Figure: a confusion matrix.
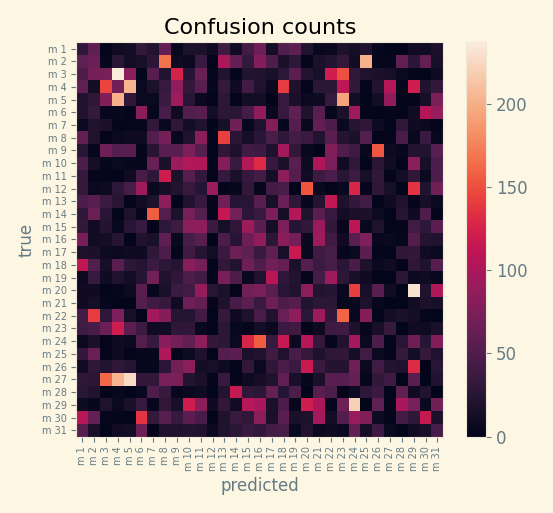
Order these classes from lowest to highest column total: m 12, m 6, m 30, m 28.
m 12, m 28, m 30, m 6
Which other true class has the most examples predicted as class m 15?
m 24
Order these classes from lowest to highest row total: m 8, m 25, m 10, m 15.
m 25, m 8, m 15, m 10
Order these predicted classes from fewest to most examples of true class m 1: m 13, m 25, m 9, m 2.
m 9, m 25, m 13, m 2
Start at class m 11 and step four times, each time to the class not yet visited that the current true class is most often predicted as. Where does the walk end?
m 23
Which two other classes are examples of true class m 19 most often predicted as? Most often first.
m 17, m 22
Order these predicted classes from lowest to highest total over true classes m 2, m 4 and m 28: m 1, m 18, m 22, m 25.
m 22, m 1, m 18, m 25
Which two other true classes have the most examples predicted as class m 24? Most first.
m 29, m 20
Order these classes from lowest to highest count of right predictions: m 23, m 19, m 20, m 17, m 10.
m 19, m 23, m 17, m 20, m 10
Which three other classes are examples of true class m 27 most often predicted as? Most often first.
m 5, m 4, m 3
